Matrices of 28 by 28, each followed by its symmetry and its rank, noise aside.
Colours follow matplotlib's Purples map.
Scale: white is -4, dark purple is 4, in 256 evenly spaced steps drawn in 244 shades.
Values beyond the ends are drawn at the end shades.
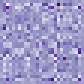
no symmetry, rank three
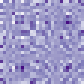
symmetric, rank three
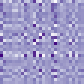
antisymmetric, rank two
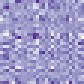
no symmetry, rank four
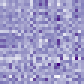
no symmetry, rank four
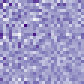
symmetric, rank three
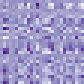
antisymmetric, rank two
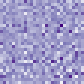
no symmetry, rank four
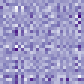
no symmetry, rank three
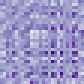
symmetric, rank two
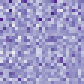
no symmetry, rank four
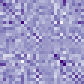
symmetric, rank four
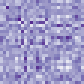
symmetric, rank three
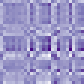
no symmetry, rank two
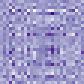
no symmetry, rank two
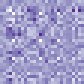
symmetric, rank three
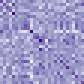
symmetric, rank four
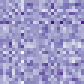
antisymmetric, rank four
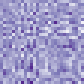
antisymmetric, rank four
